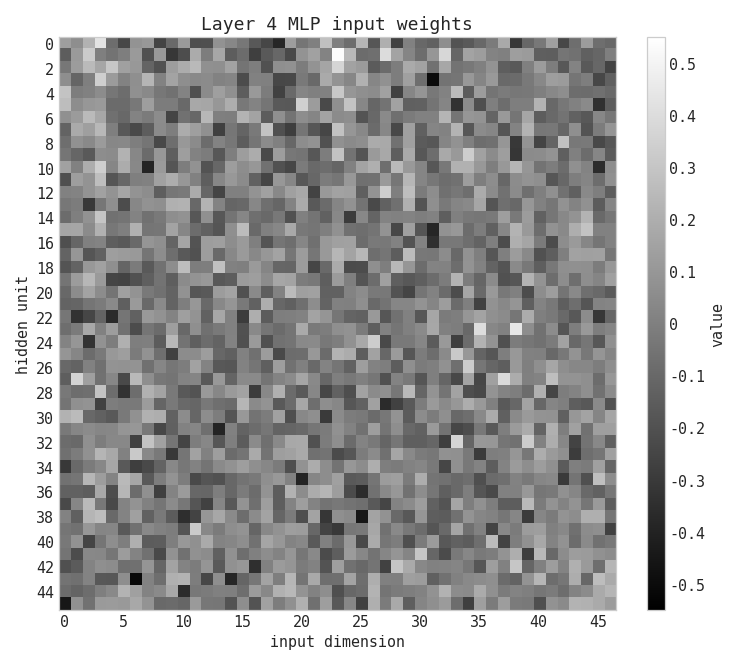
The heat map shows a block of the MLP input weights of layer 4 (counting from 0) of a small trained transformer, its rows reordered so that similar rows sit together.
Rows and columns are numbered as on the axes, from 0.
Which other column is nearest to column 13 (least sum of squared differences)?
21
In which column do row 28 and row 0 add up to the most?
3
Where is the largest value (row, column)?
1, 23
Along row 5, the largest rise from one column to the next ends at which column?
20
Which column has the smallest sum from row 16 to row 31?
27
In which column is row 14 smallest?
24
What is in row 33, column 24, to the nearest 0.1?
-0.2
